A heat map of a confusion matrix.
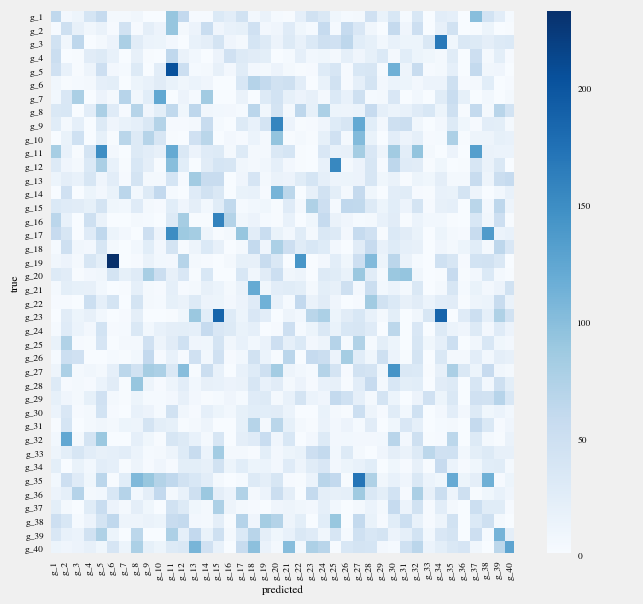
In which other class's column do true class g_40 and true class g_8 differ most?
g_21
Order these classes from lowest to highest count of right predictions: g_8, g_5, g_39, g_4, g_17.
g_4, g_5, g_8, g_17, g_39
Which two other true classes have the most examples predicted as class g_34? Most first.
g_23, g_3
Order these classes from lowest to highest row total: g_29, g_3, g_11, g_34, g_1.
g_34, g_29, g_1, g_3, g_11
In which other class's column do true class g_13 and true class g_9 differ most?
g_20
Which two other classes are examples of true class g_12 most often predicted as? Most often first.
g_25, g_11
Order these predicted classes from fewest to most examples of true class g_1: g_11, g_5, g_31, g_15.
g_31, g_15, g_5, g_11
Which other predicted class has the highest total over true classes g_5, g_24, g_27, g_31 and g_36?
g_30
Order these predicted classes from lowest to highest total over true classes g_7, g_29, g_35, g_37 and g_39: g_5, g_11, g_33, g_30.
g_33, g_30, g_11, g_5
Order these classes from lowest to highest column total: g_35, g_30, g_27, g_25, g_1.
g_1, g_25, g_35, g_30, g_27
